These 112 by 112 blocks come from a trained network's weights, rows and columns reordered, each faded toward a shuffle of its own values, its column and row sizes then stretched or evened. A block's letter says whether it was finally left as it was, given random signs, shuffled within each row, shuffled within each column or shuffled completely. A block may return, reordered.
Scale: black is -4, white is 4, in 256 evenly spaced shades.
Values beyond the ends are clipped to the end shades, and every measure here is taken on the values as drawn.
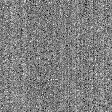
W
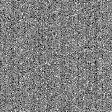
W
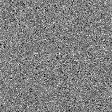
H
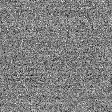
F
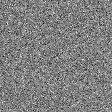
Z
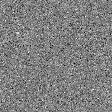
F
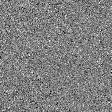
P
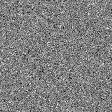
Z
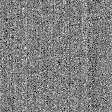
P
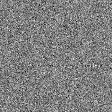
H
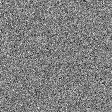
Z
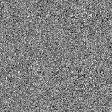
W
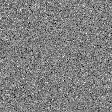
F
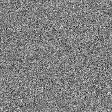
H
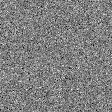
Z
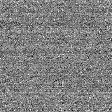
W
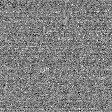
F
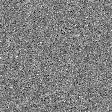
Z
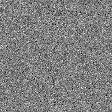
P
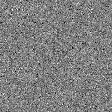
F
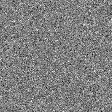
P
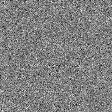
H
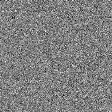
H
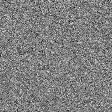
F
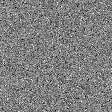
Z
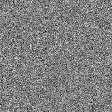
W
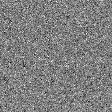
P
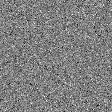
F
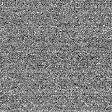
W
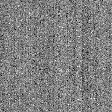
W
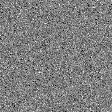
H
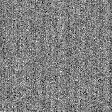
W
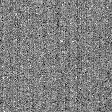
P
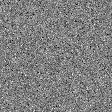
Z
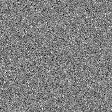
P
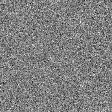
P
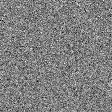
Z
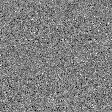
F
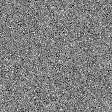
F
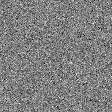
Z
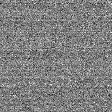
W
